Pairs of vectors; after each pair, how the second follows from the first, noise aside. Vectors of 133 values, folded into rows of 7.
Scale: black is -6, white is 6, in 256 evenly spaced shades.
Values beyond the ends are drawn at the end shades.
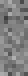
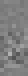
negated, partly zeroed.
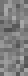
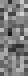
reversed, scaled up.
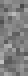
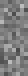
sign-scrambled.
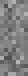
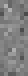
negated, partly zeroed.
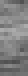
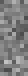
sign-scrambled.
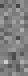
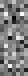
reversed, scaled up.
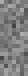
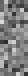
reversed, negated, scaled up.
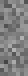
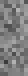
copied.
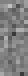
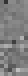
reversed, partly zeroed.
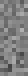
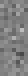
partly zeroed.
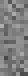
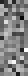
reversed, scaled up.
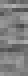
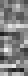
reversed, negated, scaled up.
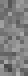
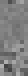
partly zeroed.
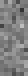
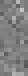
negated, partly zeroed.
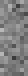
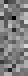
reversed, scaled up.
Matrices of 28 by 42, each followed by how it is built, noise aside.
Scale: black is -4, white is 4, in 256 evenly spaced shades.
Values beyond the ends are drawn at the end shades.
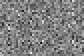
uneven columns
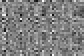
low rank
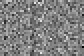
repeating rows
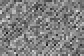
Hankel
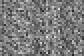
repeating rows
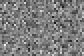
repeating rows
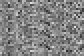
repeating rows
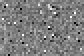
sparse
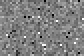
sparse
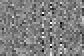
uneven columns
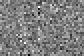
uneven columns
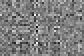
low rank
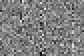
uneven columns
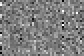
uneven columns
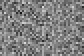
repeating rows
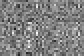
low rank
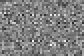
low rank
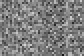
repeating rows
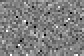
sparse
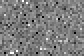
sparse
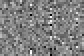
uneven columns
